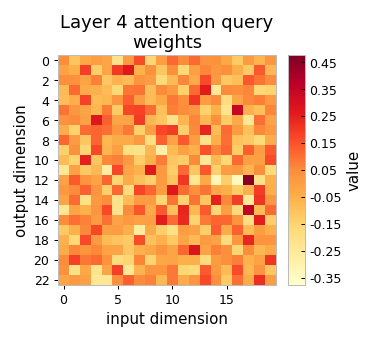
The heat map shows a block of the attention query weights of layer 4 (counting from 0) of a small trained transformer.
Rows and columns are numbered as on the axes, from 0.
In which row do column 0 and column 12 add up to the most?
19
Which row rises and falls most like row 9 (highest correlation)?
2
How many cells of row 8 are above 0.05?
5
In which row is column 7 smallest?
17
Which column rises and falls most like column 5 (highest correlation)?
8
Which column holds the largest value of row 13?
10
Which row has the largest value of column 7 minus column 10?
6
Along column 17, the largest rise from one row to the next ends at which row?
15
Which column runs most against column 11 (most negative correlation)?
16
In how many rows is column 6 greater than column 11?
9
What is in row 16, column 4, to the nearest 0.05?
0.1
